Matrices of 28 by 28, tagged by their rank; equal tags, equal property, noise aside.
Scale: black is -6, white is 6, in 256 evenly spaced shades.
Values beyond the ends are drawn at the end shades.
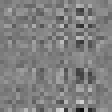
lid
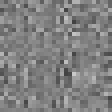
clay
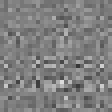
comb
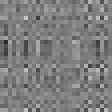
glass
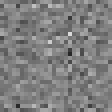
clay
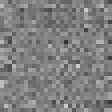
clay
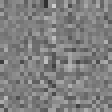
clay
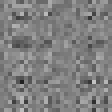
comb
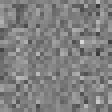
clay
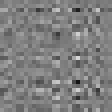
glass
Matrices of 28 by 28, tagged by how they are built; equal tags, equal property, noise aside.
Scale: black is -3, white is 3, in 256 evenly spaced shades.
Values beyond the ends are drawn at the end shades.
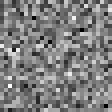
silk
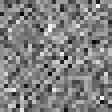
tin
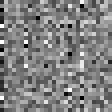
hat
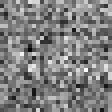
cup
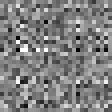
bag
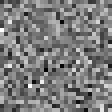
silk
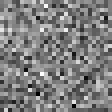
silk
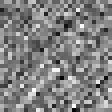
tin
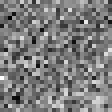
tin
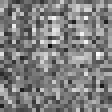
cup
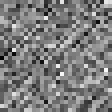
tin
